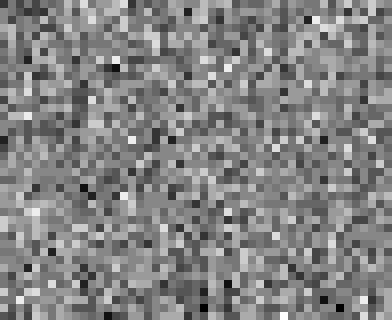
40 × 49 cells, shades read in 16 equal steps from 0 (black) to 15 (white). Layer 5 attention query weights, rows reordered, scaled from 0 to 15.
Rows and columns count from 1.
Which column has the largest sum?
42
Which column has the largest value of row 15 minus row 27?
40
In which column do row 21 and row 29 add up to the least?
23
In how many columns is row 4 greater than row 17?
24
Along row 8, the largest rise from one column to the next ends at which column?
5
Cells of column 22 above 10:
4
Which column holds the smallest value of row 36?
29
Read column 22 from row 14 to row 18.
10 9 11 9 2
